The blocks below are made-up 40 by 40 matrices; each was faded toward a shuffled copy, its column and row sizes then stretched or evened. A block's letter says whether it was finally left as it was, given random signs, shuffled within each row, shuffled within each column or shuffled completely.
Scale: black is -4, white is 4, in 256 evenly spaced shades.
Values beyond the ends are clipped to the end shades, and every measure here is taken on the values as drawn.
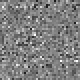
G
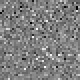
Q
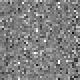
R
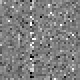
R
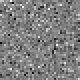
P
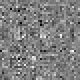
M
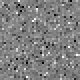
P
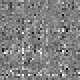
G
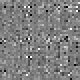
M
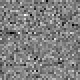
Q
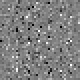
R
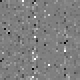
R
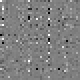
M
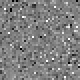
P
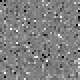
R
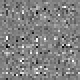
G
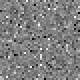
P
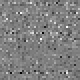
Q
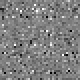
Q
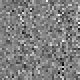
R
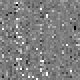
R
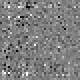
G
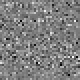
Q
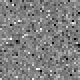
P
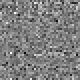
Q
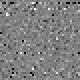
Q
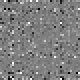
G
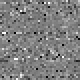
Q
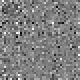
G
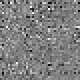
M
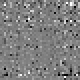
G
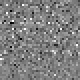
Q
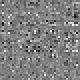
G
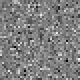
R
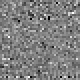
Q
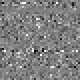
Q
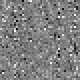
R
